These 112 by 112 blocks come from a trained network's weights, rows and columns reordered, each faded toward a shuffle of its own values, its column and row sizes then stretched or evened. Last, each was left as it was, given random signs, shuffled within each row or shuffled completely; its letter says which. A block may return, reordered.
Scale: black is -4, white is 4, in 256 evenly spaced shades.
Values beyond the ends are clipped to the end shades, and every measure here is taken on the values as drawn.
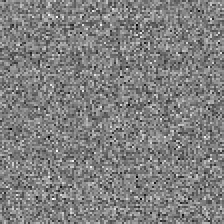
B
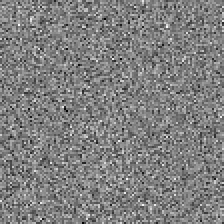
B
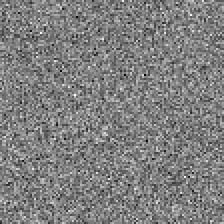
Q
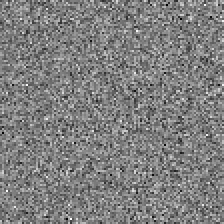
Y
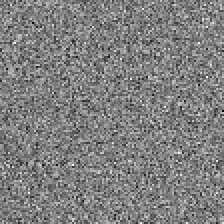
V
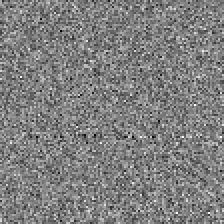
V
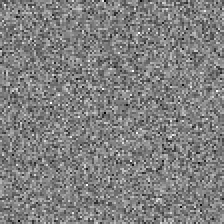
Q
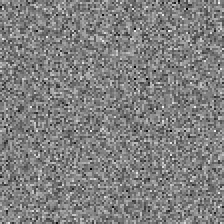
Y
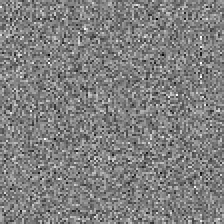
B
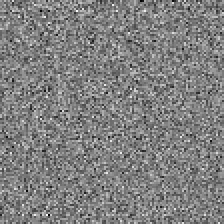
Y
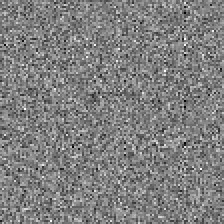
B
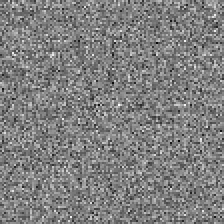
B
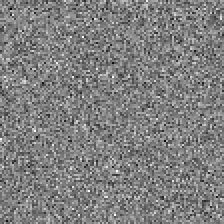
V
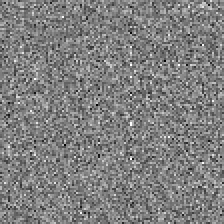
Y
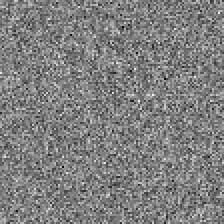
Q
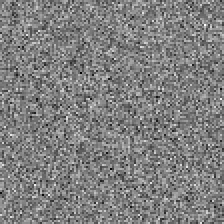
Q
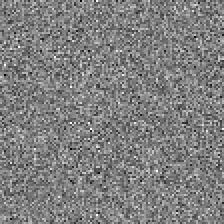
Y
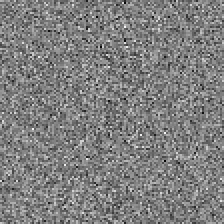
Y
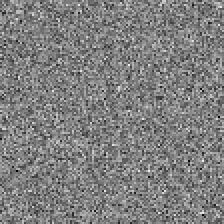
Y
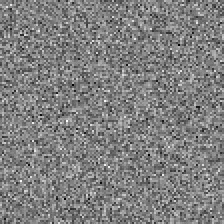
Q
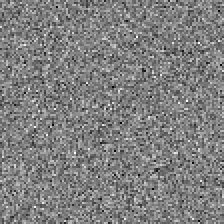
Q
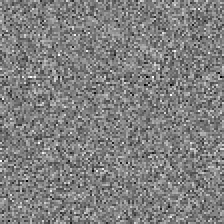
V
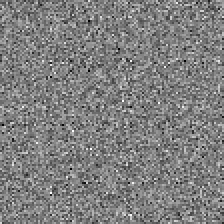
Y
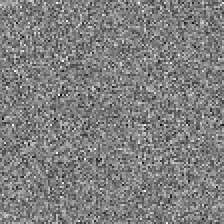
Y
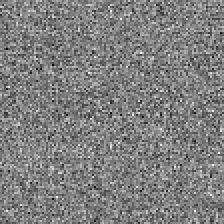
B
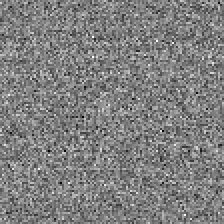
V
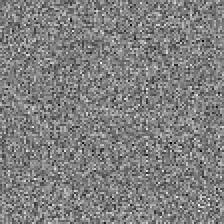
Y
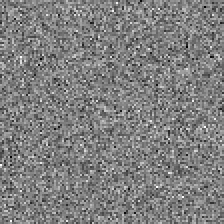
Y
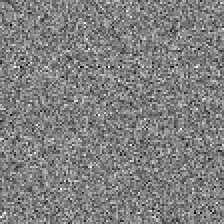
V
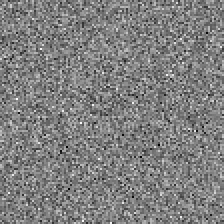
Q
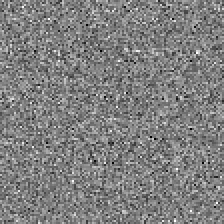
V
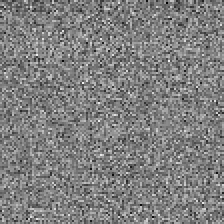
B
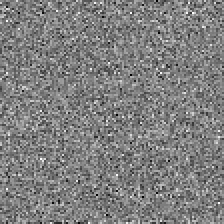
Y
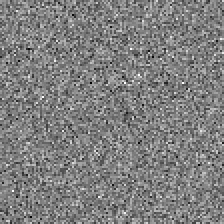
V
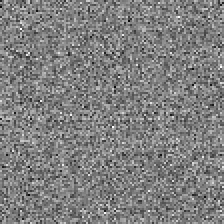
B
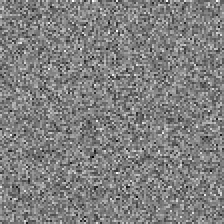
Y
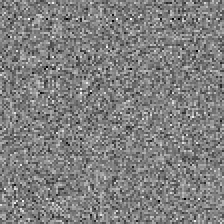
B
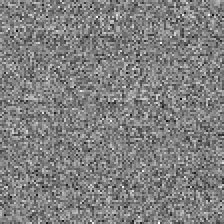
V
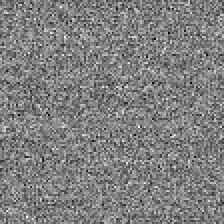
V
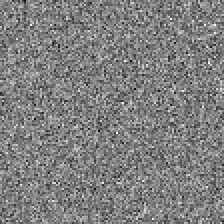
Q
